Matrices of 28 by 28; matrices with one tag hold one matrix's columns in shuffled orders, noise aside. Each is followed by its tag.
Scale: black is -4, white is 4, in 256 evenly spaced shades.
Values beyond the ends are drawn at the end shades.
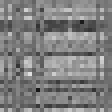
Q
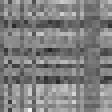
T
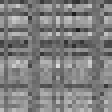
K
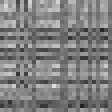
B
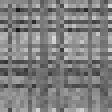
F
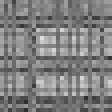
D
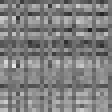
K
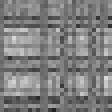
D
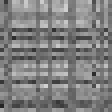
B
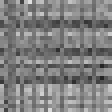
T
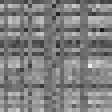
K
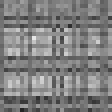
D
